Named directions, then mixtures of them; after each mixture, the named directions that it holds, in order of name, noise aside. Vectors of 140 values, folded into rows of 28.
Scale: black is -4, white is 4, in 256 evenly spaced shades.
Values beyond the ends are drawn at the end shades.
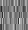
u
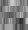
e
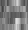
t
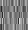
u.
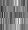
t, u.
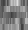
e, t.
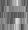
t.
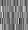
u.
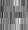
t, u.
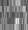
t, u.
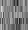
t, u.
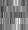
t, u.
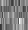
e, u.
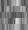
t.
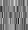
e, u.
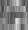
t.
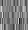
u.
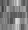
t.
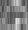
t.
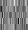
e, u.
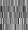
u.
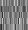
u.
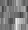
e, t.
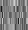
e, u.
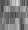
e, t.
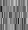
e, u.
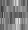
t, u.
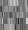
e, u.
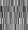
u.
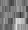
e, t.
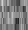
t, u.
